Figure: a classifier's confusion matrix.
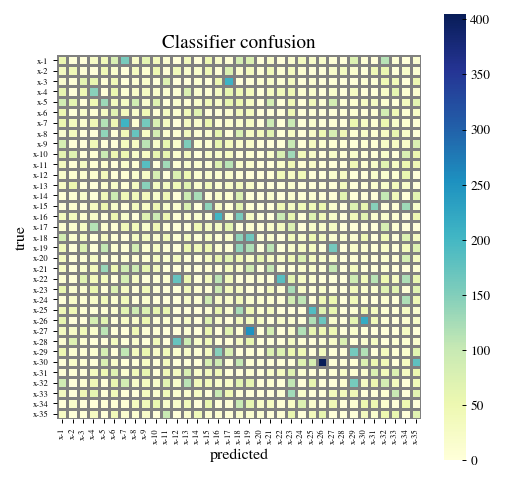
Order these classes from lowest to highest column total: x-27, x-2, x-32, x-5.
x-2, x-27, x-32, x-5
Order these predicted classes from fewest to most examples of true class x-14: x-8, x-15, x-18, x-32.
x-15, x-8, x-18, x-32
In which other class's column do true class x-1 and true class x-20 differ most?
x-7
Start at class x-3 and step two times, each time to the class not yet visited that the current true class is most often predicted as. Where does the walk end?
x-4
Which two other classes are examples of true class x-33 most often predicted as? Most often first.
x-23, x-16
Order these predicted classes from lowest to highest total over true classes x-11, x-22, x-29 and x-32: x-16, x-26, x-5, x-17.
x-26, x-5, x-17, x-16
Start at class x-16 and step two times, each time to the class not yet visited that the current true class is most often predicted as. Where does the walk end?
x-19
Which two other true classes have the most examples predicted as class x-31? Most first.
x-15, x-22
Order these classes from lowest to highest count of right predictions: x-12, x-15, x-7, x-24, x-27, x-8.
x-27, x-12, x-24, x-15, x-8, x-7
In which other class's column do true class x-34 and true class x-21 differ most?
x-5
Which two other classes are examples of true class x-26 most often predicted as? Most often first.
x-30, x-25
